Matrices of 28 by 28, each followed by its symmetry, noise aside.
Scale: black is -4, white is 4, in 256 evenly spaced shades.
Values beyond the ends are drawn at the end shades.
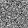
symmetric.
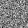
no symmetry.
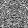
mirrored left to right.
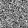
antisymmetric.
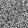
symmetric across the other diagonal.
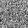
mirrored left to right.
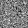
symmetric across the other diagonal.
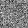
antisymmetric.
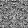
mirrored left to right.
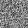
symmetric.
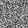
antisymmetric.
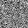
antisymmetric.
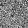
symmetric across the other diagonal.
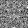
mirrored left to right.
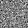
symmetric.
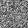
symmetric.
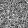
symmetric across the other diagonal.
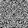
mirrored left to right.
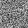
no symmetry.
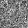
symmetric.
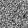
no symmetry.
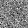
symmetric across the other diagonal.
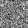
no symmetry.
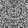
mirrored left to right.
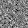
symmetric across the other diagonal.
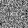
mirrored top to bottom.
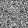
mirrored left to right.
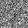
symmetric.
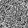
symmetric.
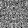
mirrored left to right.
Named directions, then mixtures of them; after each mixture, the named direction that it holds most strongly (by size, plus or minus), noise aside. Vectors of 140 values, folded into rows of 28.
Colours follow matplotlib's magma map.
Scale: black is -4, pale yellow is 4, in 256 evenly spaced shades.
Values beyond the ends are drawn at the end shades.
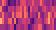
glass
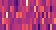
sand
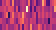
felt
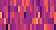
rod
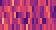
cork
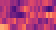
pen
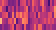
glass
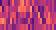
cork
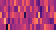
rod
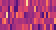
sand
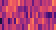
glass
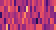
rod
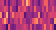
rod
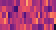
rod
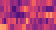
pen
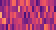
rod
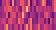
felt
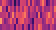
glass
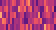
rod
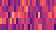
glass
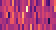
felt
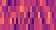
glass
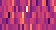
felt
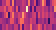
felt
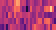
pen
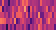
glass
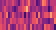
rod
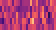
cork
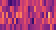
glass
